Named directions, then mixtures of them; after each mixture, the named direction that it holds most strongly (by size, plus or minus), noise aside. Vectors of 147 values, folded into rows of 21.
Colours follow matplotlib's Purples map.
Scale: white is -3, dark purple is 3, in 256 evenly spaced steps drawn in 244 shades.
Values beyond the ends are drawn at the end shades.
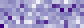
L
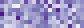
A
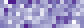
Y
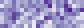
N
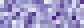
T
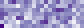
A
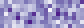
T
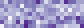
L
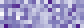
A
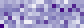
L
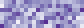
N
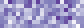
Y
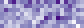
Y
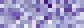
N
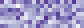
A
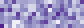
T
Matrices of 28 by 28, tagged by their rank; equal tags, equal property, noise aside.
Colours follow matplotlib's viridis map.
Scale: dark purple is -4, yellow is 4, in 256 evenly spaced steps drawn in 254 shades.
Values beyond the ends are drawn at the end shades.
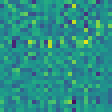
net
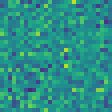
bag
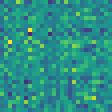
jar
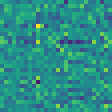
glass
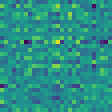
net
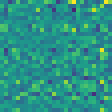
net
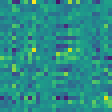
net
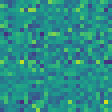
net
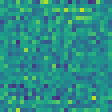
jar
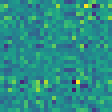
glass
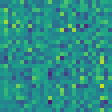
glass
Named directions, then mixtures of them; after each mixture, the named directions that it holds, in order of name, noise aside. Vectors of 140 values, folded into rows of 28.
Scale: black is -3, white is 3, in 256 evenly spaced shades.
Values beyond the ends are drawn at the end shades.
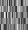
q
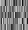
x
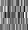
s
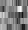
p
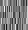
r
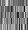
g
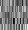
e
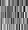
e, g, s.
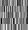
e, r.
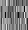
g, s, x.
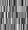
q, x.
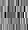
g, s.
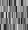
q.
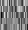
g, q.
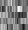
p.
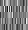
r, s.
